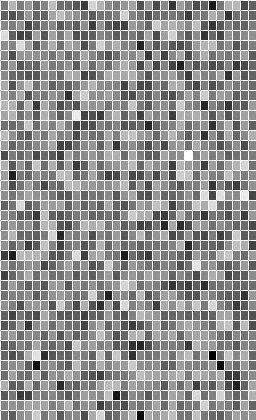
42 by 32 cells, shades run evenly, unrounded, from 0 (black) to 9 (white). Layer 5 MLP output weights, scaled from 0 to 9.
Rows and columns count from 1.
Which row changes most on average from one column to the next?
31
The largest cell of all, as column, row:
24, 16
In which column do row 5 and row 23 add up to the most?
13
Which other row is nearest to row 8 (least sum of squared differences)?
2
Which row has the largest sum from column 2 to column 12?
41
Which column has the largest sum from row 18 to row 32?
6
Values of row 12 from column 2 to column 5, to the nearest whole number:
6 4 5 3
